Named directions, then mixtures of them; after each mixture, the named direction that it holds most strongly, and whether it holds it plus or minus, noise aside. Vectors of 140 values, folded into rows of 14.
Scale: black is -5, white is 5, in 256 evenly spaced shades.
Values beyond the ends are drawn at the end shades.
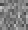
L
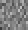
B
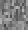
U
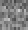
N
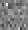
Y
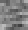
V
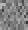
B, minus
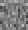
L, minus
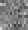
V, plus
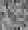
N, plus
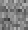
N, minus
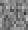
L, plus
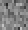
Y, minus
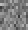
L, minus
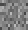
L, plus
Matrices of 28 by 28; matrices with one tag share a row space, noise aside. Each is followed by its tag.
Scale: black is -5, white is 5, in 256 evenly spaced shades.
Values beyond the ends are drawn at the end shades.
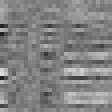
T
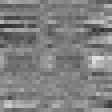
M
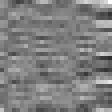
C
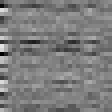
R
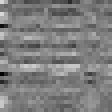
R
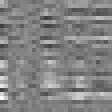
T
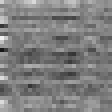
R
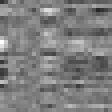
T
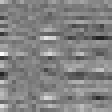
T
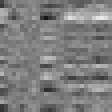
T
